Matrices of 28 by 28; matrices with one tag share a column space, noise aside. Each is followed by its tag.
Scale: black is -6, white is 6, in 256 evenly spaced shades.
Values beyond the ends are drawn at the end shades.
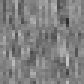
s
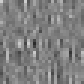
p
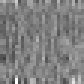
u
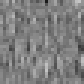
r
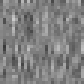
r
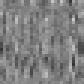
r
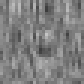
s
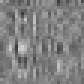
r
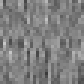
p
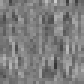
r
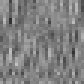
s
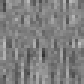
p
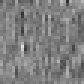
r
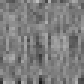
u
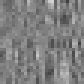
p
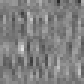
r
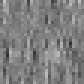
p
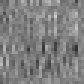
r
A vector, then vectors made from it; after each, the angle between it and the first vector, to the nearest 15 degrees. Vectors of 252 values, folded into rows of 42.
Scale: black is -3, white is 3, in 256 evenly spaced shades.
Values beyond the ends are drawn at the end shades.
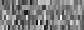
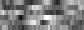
75 degrees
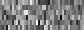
165 degrees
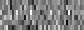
90 degrees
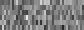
45 degrees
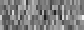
105 degrees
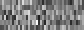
150 degrees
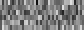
75 degrees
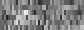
150 degrees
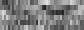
45 degrees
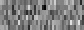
60 degrees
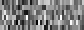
15 degrees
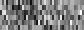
45 degrees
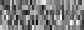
45 degrees
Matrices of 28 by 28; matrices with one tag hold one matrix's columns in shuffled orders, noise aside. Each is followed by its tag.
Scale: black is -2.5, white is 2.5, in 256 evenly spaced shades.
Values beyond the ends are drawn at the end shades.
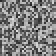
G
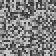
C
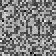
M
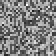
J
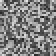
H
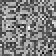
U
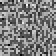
G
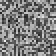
G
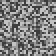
U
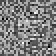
U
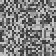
G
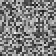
M
